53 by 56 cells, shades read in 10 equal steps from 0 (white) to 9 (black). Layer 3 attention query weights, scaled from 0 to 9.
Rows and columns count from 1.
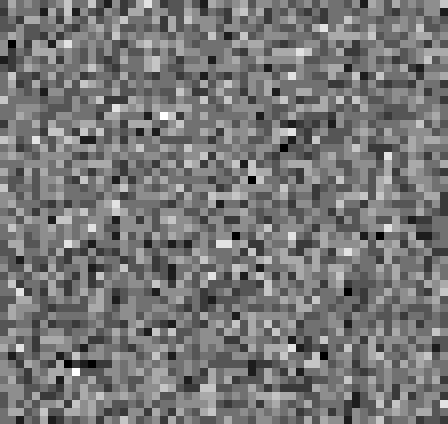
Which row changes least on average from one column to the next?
14
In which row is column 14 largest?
1
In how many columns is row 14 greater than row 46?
16
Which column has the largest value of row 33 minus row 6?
9
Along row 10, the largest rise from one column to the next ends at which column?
46
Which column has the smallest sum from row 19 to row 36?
49
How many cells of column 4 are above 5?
17
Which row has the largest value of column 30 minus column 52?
30
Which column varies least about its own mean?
25
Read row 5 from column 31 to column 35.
2 6 5 4 4
